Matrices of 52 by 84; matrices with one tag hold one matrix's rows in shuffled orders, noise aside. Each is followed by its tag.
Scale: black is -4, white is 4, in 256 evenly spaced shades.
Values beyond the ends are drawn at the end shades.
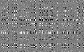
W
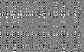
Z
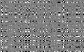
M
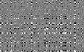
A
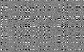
M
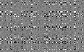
A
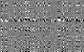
M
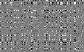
A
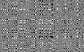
W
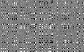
W
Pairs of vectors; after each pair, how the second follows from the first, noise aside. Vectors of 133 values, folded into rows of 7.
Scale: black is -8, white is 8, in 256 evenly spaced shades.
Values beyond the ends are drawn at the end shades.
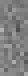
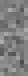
shuffled.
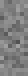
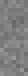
wrapped around, negated, shrunk.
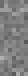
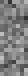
reversed, negated, scaled up.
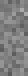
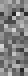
negated, scaled up.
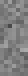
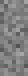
shuffled.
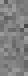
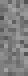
shuffled.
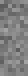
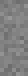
wrapped around, shrunk.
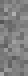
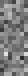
wrapped around, scaled up.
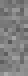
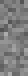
shuffled.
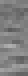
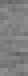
wrapped around, negated, shrunk.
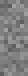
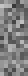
negated, scaled up.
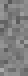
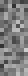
wrapped around, scaled up.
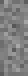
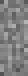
sign-scrambled.
